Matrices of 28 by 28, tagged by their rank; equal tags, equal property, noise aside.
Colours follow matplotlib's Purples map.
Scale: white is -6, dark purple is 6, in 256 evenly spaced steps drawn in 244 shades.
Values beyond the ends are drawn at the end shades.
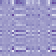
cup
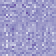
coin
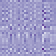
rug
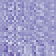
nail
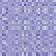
nail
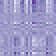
cup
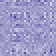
coin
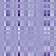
cup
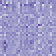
coin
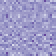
coin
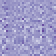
coin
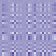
cup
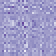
coin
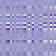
cup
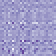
nail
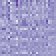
nail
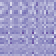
rug
